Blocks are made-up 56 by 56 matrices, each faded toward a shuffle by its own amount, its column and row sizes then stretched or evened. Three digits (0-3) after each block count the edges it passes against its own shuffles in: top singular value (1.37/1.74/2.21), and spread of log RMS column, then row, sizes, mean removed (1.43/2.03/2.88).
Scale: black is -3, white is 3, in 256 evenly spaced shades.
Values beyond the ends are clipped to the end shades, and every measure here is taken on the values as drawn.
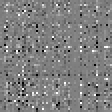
1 3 2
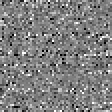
0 0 2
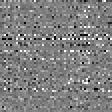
2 1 3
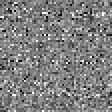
0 0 2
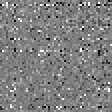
2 1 2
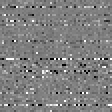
1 0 3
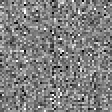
0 2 0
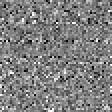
0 0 2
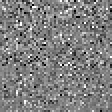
1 1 2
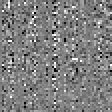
1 3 1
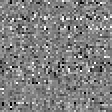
1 1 2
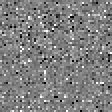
0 1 2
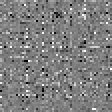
1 2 2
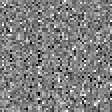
2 2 0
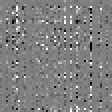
1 3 2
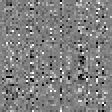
2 3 1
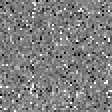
0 0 1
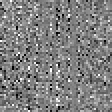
1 3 0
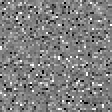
1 0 1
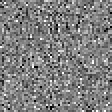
2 1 0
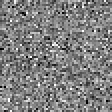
0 0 1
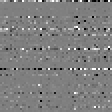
3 1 3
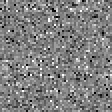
0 0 1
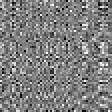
3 2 1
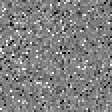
1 0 0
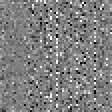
0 3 0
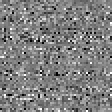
0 1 3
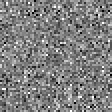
0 1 1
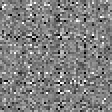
2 1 2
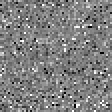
0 0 2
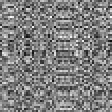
3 1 2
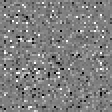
0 1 2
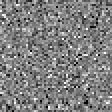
2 0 0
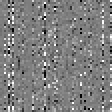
2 3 0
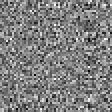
3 1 1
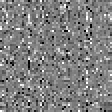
2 2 0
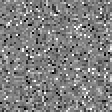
1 0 0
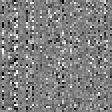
1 3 1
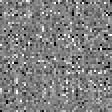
1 1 2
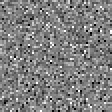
0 0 0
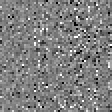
0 2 0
